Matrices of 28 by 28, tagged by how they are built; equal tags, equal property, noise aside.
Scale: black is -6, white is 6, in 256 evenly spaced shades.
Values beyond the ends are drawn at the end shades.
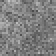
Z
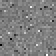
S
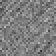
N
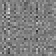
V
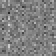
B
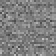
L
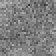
Z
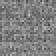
L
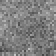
Z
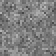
Z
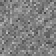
N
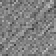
N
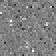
S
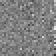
B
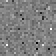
S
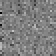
B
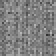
L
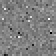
S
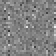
B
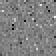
S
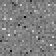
S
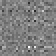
V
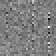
B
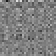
V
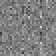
B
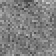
Z
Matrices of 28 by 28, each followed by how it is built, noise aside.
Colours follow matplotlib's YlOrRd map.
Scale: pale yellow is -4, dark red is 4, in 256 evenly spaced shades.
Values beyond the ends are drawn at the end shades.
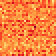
blocks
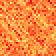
Toeplitz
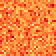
repeating columns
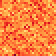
Toeplitz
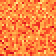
repeating columns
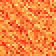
Toeplitz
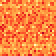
repeating columns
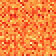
repeating columns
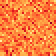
Toeplitz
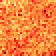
smooth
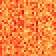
blocks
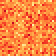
blocks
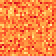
blocks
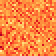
Toeplitz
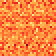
repeating columns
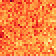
smooth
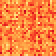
blocks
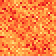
Toeplitz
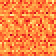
repeating columns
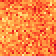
smooth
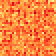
blocks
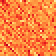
Toeplitz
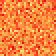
repeating columns
